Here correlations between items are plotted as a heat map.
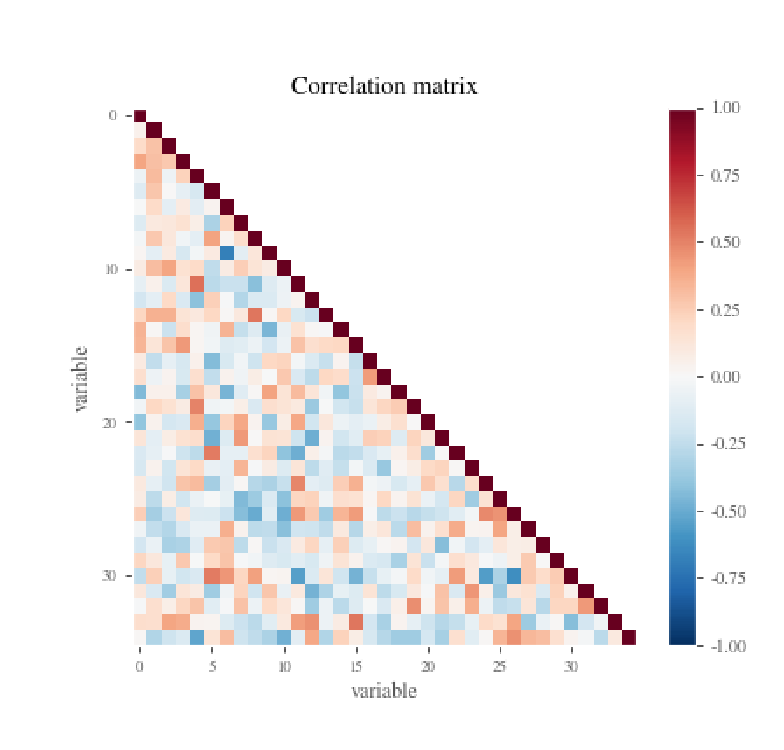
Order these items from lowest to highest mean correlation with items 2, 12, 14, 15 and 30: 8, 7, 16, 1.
16, 7, 8, 1
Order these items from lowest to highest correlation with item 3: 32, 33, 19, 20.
20, 19, 32, 33
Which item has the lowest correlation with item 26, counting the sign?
30
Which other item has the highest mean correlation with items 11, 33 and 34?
26
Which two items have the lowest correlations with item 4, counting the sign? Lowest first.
34, 12
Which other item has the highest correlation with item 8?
13
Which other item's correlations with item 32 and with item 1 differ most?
31
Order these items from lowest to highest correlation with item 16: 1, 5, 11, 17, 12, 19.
5, 1, 12, 11, 19, 17
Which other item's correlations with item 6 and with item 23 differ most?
9
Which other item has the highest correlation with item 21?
7
